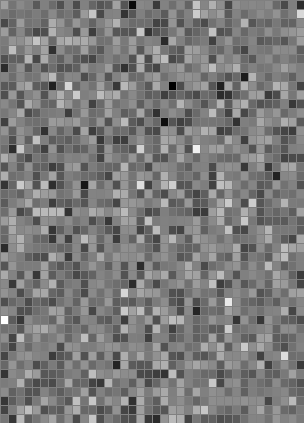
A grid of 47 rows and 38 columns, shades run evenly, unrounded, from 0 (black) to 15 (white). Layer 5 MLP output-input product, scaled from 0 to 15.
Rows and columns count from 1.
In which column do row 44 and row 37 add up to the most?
20
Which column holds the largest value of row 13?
27
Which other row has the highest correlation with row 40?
23
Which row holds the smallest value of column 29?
11
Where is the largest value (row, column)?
36, 1
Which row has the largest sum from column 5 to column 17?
24
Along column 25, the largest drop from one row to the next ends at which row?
18
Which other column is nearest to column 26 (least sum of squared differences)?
33
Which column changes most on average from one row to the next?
7
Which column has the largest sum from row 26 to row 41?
29
